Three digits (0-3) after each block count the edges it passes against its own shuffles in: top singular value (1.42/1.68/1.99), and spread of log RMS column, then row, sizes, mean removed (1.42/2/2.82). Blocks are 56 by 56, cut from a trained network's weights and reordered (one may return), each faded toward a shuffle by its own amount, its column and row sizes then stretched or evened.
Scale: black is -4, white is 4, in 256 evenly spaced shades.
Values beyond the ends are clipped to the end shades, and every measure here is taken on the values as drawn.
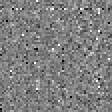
0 1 0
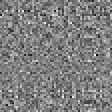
3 0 2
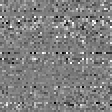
0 1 3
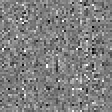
1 2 1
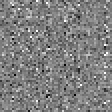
0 2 0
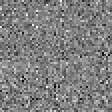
1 1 1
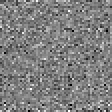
2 0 2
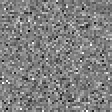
0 0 0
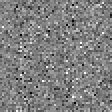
0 1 0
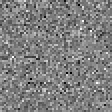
1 0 1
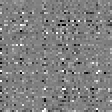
0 2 3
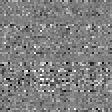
1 0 3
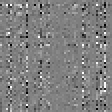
2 3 2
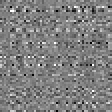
3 1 3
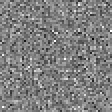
1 0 0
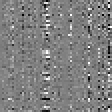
3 3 2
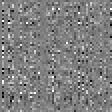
1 3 1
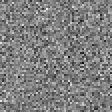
2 1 0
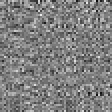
3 0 2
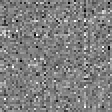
0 2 1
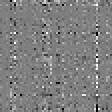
2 3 2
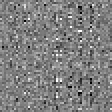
2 2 1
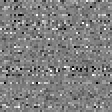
1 0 3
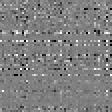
2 2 3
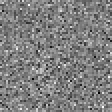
0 1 0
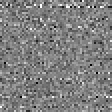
0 0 2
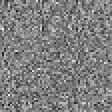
2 0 1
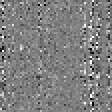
1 3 1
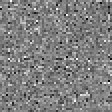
0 1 1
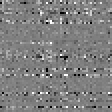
1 2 3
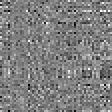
3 2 2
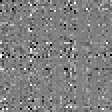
0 3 2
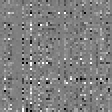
1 3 2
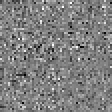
0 2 2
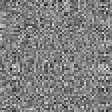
3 1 1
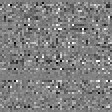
0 1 3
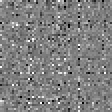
0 2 2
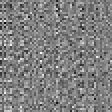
3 2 0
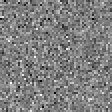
0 0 0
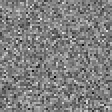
1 0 0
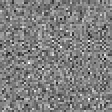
3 1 1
